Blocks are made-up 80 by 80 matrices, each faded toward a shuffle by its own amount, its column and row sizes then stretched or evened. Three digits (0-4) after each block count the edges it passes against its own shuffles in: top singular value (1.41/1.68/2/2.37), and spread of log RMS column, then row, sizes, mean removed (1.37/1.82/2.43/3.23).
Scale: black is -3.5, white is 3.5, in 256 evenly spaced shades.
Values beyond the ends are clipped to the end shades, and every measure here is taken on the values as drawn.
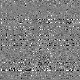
2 2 4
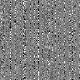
3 4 0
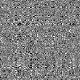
3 2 3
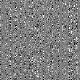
3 4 0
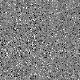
1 2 2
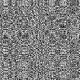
4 1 0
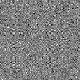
4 1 1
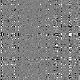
4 4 3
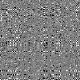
4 3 3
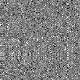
3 1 0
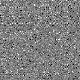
3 0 1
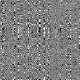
4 4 2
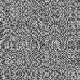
4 1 1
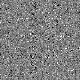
0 2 1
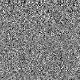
2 2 2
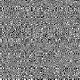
4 1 3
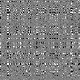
4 3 4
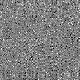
3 1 0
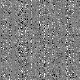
0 4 1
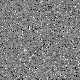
0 0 1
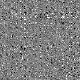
1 3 2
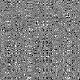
4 2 2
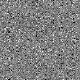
0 3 2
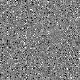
2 2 1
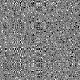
4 2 1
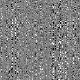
3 4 1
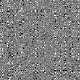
3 3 1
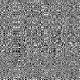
4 2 3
